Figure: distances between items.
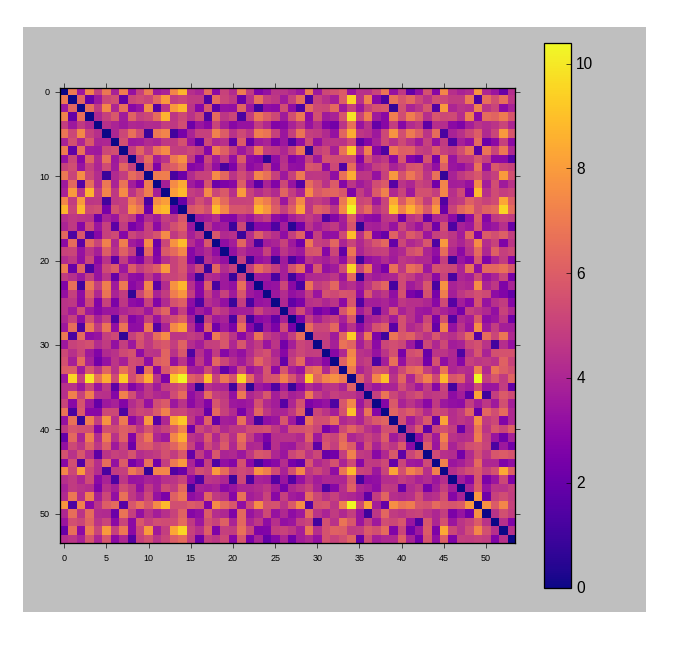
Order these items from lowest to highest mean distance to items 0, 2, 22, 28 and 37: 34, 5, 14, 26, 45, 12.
26, 12, 34, 5, 45, 14
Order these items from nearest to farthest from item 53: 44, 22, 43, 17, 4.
22, 44, 4, 17, 43
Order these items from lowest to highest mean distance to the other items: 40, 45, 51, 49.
51, 40, 45, 49
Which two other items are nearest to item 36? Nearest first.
50, 48
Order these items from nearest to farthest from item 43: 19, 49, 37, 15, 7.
15, 37, 19, 7, 49
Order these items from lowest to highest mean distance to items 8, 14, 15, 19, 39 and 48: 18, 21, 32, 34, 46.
46, 18, 32, 21, 34
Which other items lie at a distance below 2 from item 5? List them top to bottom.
10, 13, 45
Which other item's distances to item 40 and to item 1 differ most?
49
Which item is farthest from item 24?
14
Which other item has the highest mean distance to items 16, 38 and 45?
34
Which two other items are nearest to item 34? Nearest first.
12, 0
